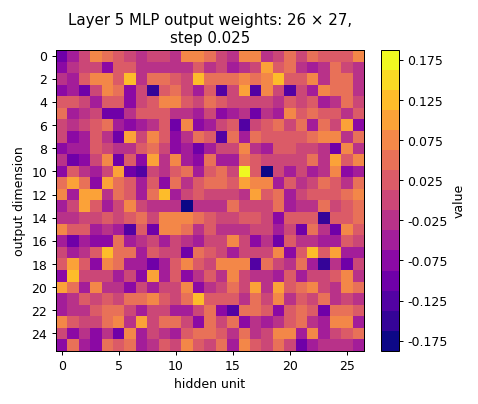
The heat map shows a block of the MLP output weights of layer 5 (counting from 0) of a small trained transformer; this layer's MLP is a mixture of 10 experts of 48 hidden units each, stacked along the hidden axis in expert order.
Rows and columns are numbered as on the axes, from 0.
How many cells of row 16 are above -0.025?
10
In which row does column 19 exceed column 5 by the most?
24
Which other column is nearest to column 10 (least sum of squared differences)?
13
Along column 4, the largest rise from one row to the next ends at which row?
17
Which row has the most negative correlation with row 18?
7
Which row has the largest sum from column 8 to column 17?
2
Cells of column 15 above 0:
11
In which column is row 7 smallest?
14
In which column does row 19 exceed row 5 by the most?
1
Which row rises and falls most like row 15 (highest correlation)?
4
